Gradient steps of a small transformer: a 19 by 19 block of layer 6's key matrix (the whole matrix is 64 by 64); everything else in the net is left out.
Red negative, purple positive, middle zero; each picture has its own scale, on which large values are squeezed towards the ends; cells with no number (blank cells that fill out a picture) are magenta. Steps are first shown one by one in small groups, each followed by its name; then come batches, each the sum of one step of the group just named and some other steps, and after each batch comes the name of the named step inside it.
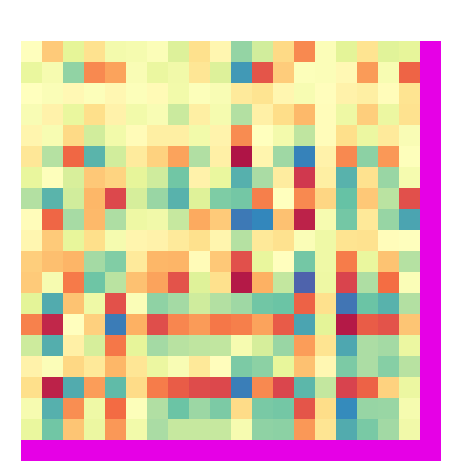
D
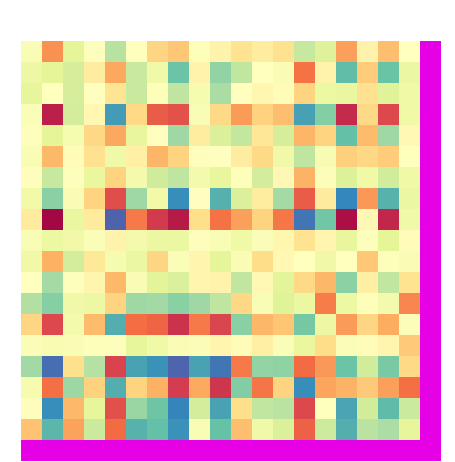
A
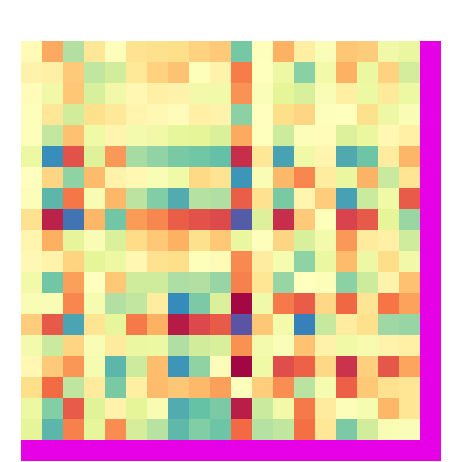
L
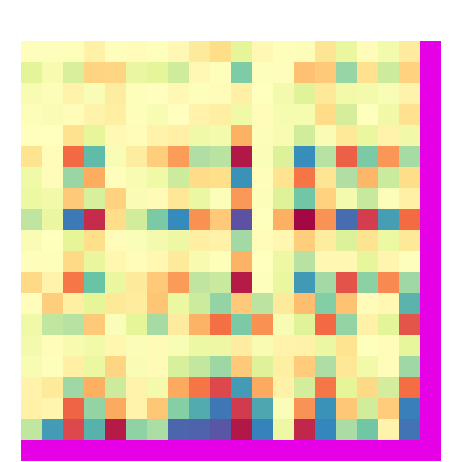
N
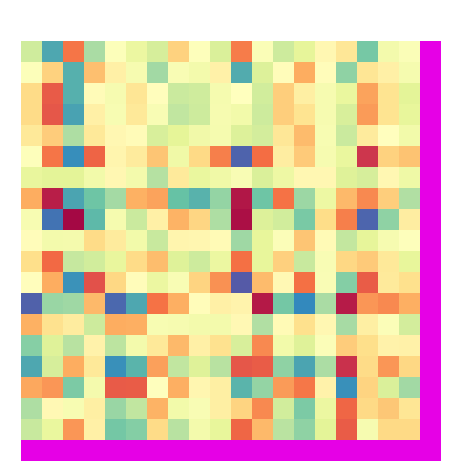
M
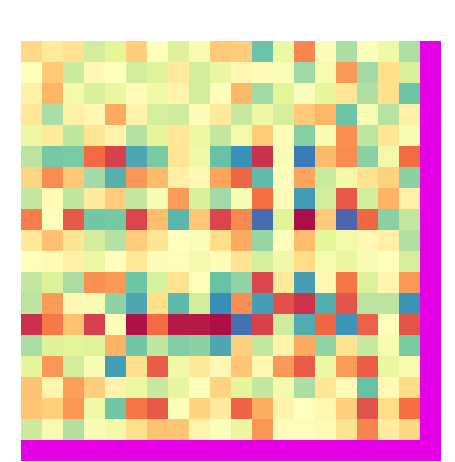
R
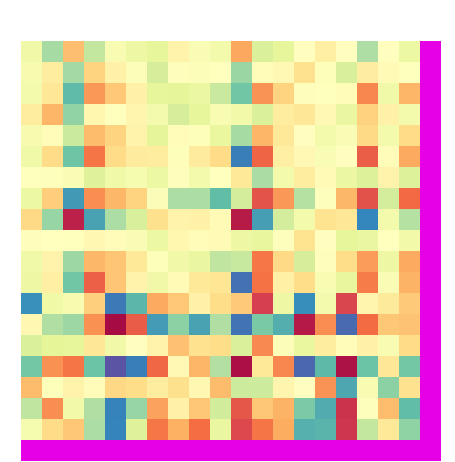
M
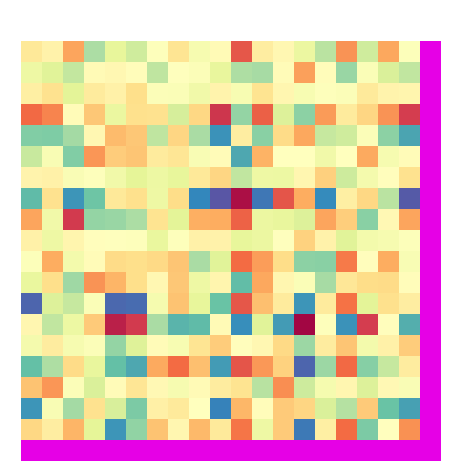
M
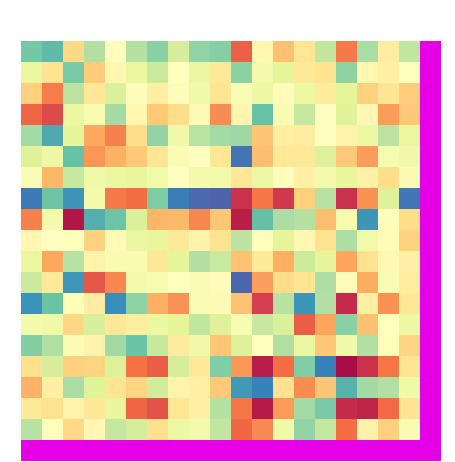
M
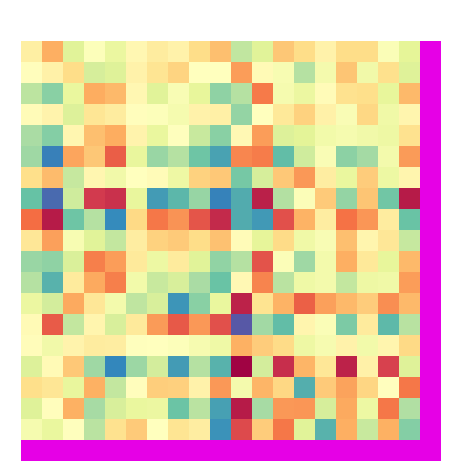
L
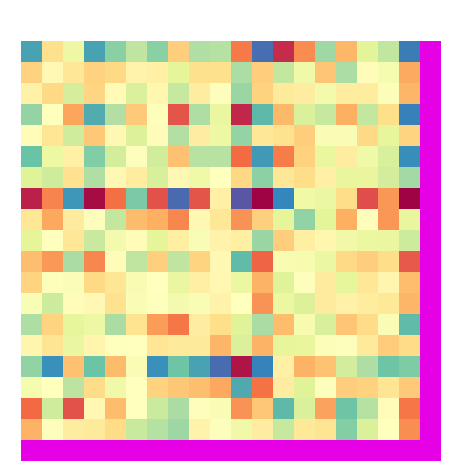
A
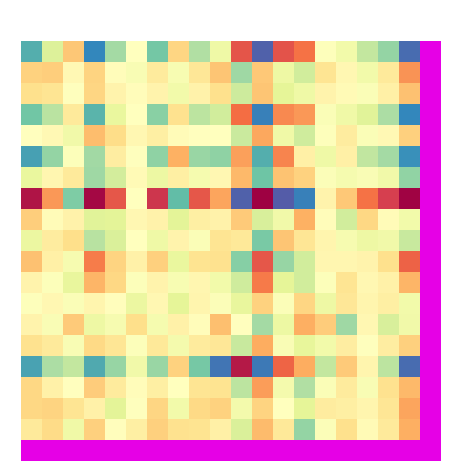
R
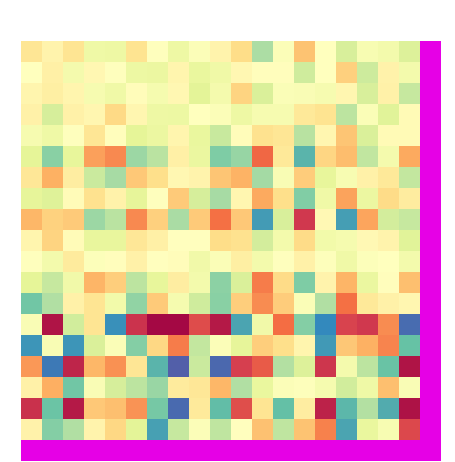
R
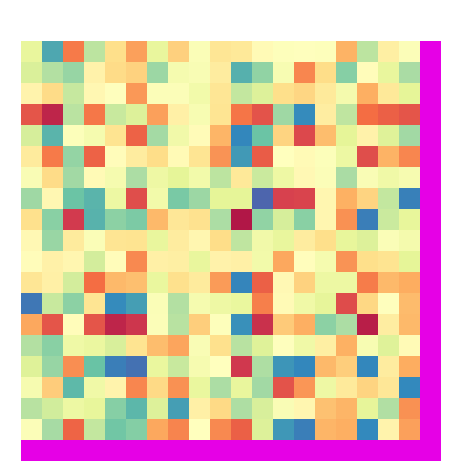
M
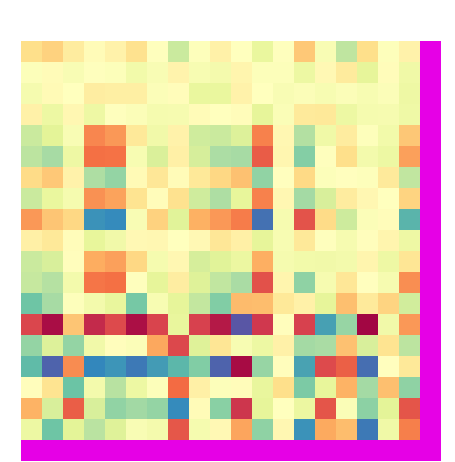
R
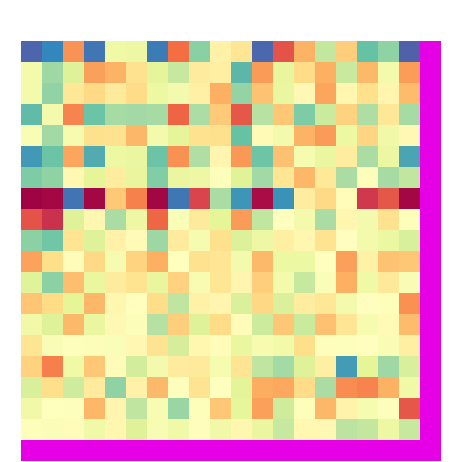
D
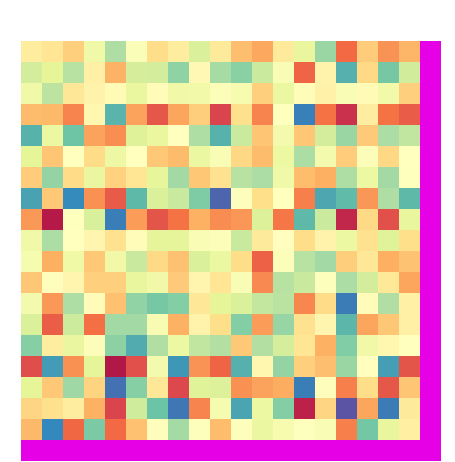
A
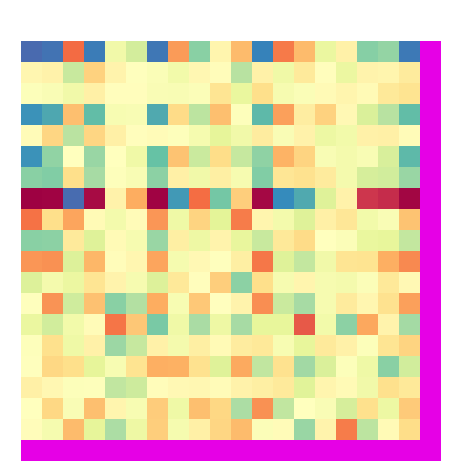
M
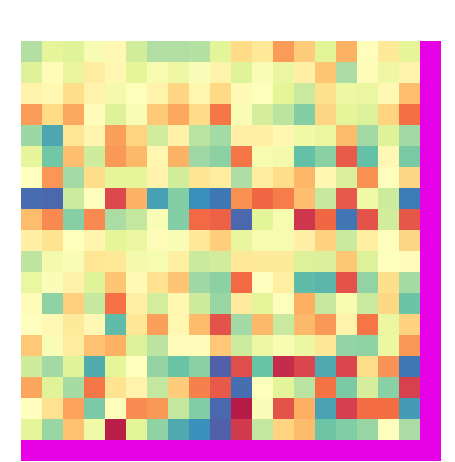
N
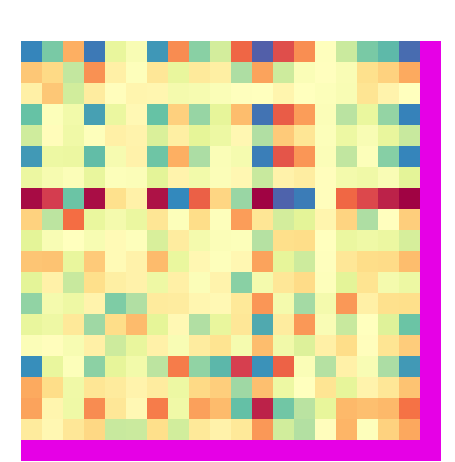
M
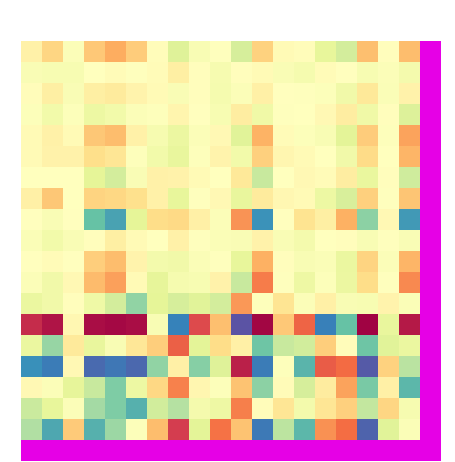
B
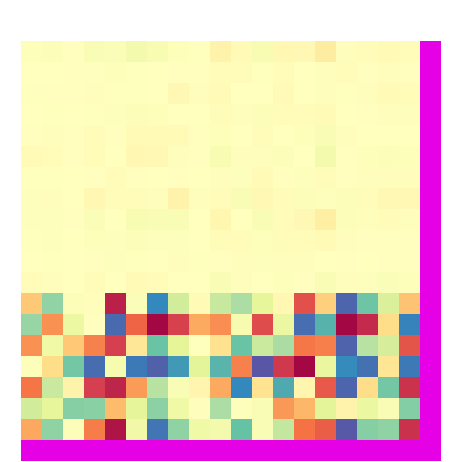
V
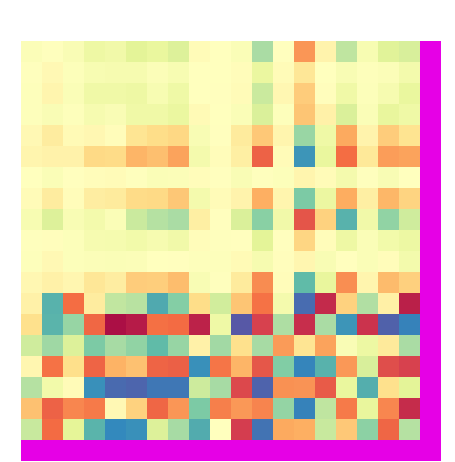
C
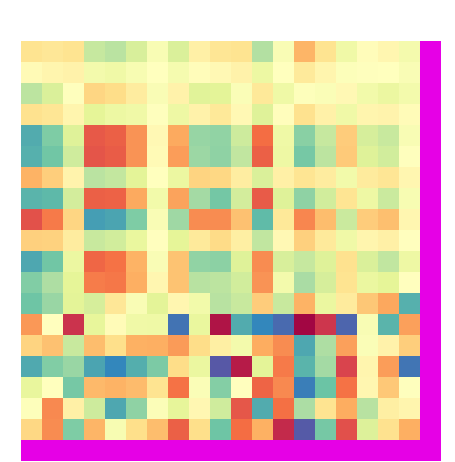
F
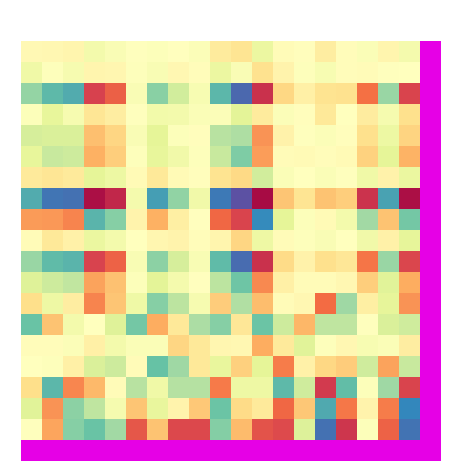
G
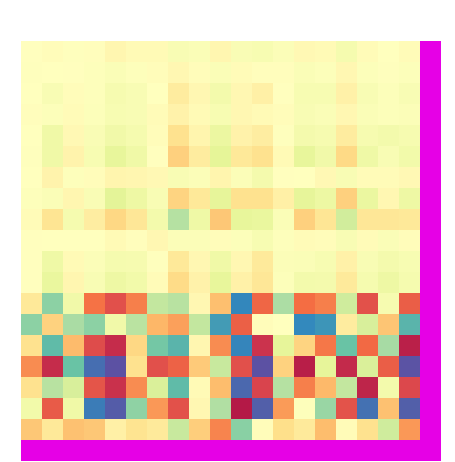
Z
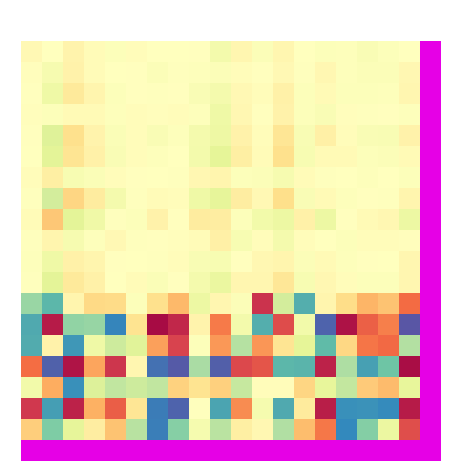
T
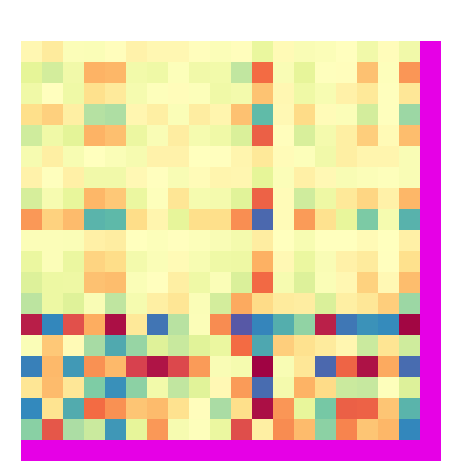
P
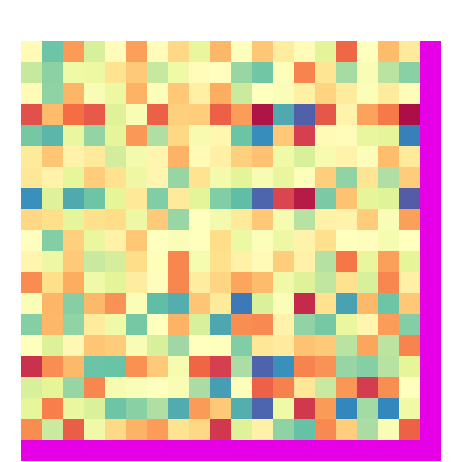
Z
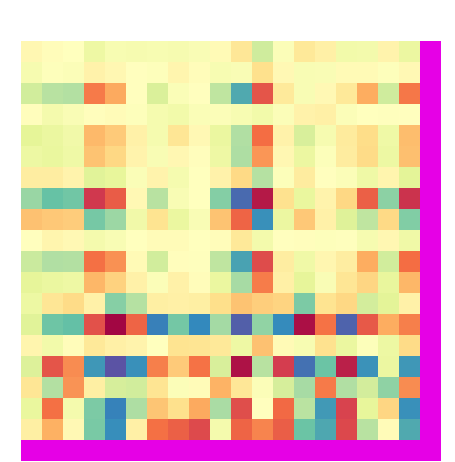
G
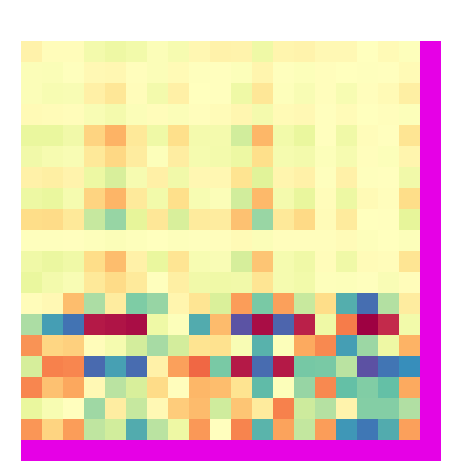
V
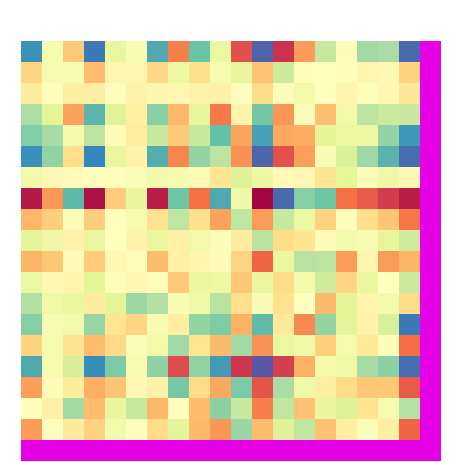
Z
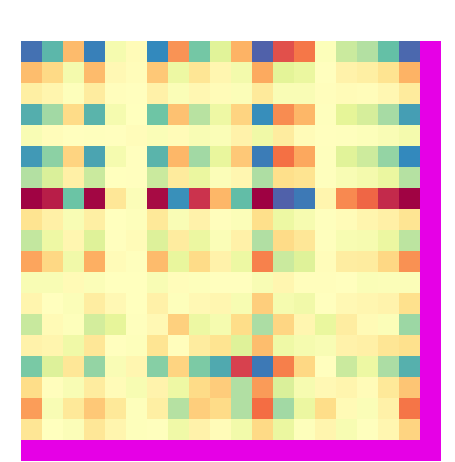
T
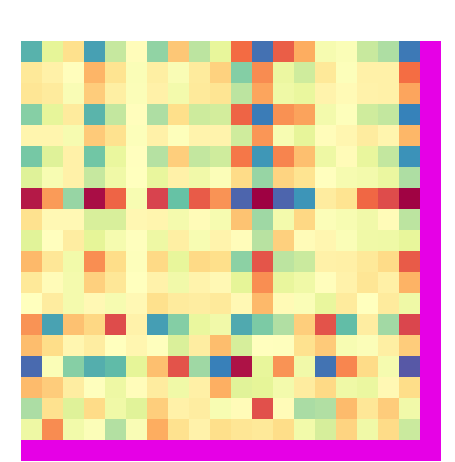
P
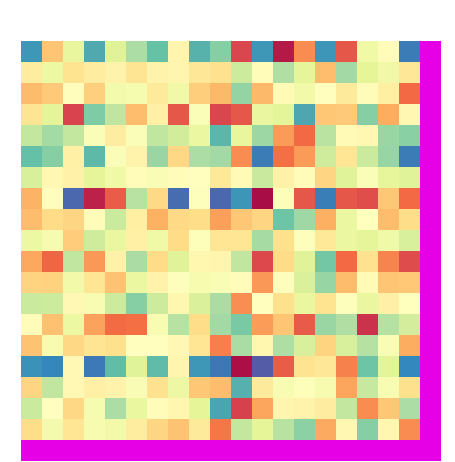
B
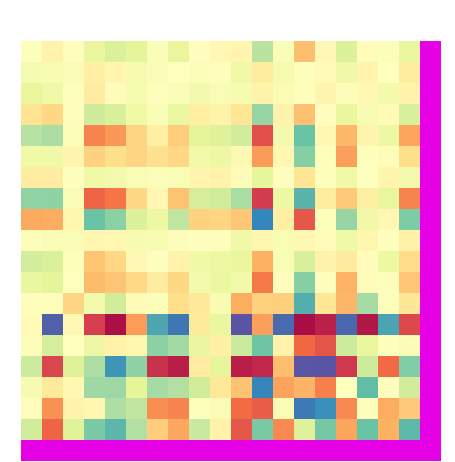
C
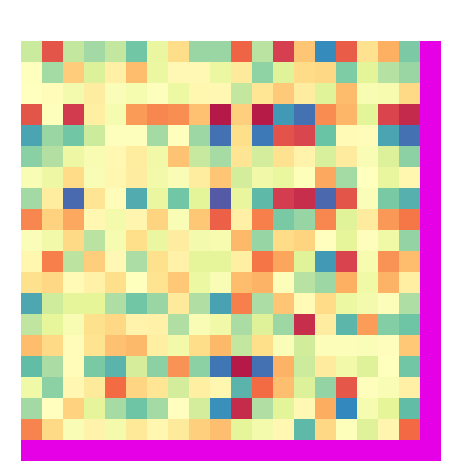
F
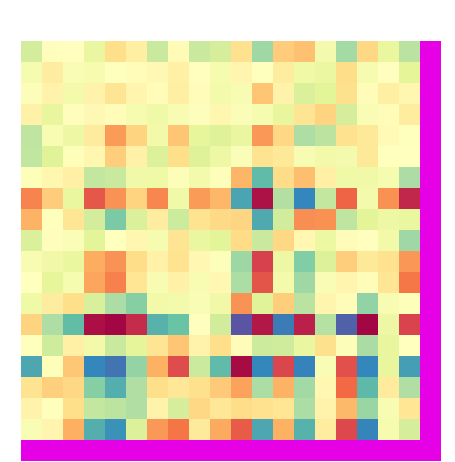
B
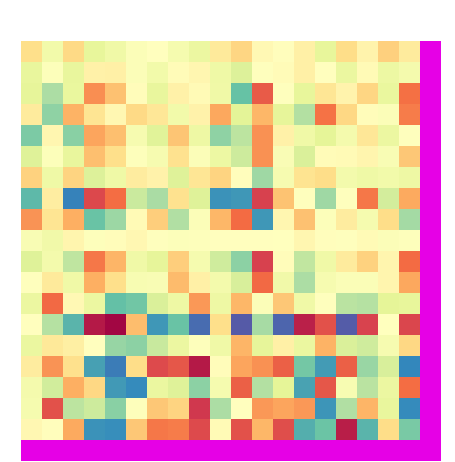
G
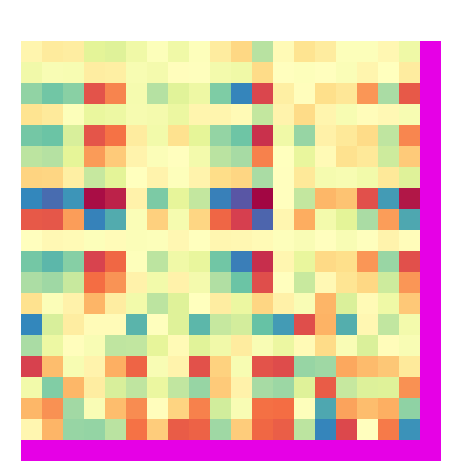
G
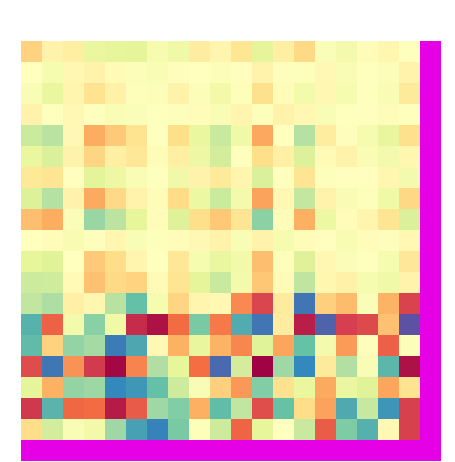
T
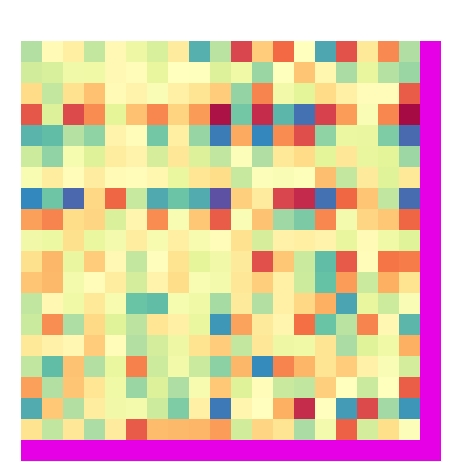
G
